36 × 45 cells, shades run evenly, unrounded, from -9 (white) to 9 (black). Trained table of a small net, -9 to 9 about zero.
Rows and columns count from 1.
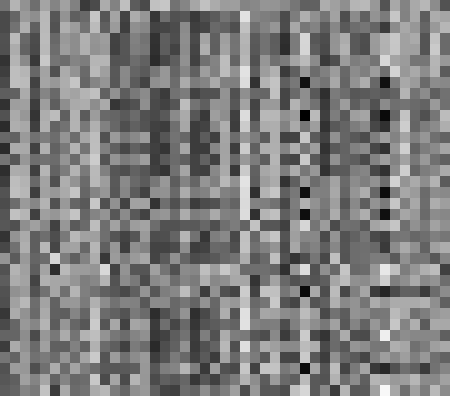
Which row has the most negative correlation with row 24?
25
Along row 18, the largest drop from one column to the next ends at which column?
27
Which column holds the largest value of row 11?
31
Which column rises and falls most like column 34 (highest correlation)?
17
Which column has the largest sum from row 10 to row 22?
1
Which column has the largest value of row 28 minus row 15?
15
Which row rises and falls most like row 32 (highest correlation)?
29
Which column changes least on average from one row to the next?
3
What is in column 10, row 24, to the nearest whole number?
-3
